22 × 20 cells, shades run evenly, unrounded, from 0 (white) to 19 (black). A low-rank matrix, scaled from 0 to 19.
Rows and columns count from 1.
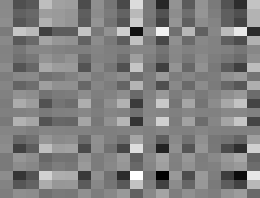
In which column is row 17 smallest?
11
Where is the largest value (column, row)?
13, 20
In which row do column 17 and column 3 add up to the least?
4
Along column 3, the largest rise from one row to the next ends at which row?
5
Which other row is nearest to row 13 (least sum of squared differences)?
15
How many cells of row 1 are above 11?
8
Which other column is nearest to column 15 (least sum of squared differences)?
3
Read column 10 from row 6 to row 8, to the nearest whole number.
10 11 13
